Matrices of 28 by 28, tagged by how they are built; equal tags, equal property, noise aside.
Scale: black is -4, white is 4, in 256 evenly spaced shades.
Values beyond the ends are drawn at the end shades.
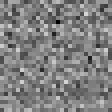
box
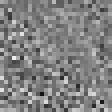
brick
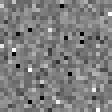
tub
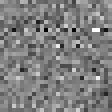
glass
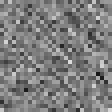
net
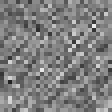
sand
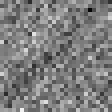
sand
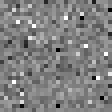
tub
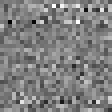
glass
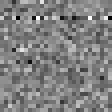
glass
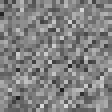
sand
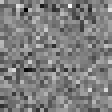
glass
